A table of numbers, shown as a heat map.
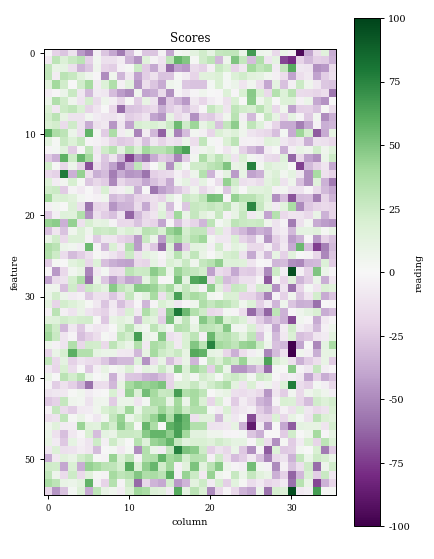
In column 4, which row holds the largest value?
13
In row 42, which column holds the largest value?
16
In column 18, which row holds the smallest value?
8
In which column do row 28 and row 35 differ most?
11
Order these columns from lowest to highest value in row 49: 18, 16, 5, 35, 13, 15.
35, 5, 13, 15, 18, 16
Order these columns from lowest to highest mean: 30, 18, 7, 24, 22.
30, 7, 24, 22, 18
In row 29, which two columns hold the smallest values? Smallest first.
30, 28
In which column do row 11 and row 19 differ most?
25
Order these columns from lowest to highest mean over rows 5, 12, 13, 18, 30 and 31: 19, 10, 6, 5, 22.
10, 6, 5, 22, 19
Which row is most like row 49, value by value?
32
